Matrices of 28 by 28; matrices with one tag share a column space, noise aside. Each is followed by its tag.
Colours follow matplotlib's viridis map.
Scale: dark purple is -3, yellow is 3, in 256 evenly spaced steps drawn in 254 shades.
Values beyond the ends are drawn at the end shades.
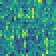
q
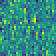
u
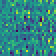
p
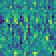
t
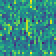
t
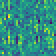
t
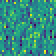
q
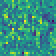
t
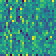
q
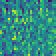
u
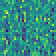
p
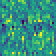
t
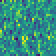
q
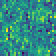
p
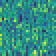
p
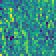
q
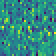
u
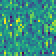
t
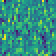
q
